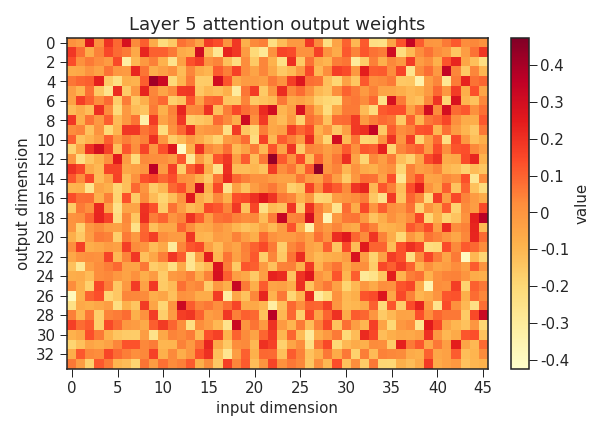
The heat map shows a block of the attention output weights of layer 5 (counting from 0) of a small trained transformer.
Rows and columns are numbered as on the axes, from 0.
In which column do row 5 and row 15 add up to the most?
12
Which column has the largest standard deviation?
22
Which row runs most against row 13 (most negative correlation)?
26
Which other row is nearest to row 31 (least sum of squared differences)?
32
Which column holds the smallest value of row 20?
36
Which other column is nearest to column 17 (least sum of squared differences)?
27
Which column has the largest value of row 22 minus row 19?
7
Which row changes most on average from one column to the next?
17
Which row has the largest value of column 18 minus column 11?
25
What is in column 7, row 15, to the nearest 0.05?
0.1
